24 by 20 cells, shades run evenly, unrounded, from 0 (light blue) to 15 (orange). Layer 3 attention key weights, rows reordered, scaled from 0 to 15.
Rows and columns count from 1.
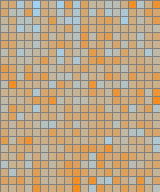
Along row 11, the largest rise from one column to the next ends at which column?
2
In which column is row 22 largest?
10
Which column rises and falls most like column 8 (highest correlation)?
3
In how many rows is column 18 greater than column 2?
10
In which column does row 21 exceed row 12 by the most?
5
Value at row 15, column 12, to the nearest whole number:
8
